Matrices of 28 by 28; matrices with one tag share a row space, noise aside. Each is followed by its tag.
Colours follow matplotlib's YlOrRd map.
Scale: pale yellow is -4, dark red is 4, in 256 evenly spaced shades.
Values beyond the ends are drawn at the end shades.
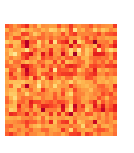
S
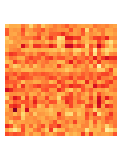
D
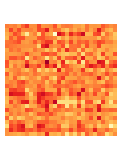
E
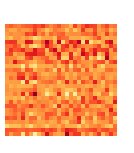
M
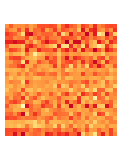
M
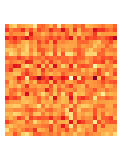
S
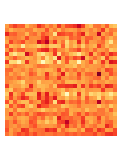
E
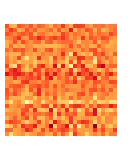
S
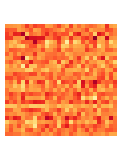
M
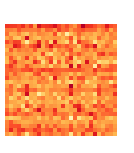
S
